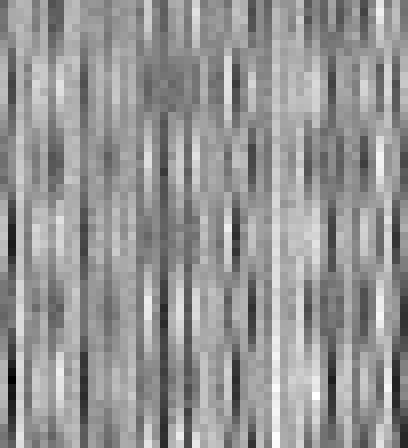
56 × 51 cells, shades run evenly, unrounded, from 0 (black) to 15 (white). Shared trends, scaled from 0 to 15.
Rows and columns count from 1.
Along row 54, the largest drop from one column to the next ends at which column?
24
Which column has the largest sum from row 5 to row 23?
35
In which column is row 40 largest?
48
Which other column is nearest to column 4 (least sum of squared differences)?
45
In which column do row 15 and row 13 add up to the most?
29
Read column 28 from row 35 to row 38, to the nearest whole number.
8 9 10 11
